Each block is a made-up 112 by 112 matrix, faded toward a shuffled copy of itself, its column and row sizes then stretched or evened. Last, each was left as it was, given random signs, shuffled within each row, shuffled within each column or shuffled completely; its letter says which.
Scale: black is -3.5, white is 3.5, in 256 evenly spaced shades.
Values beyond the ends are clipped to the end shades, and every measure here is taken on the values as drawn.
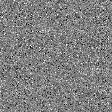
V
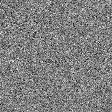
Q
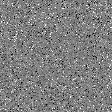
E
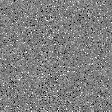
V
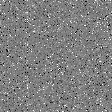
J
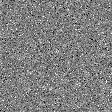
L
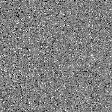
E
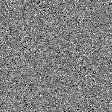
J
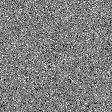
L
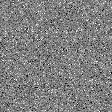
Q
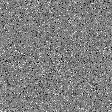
Q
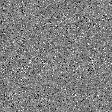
E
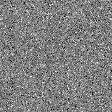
J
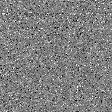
Q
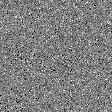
J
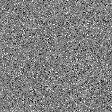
V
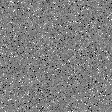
L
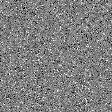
J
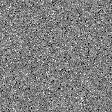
J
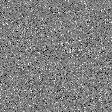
Q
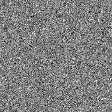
V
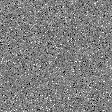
Q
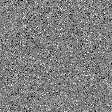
E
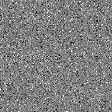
V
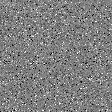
Q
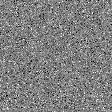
Q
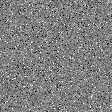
L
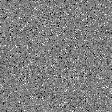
V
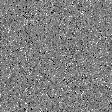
J
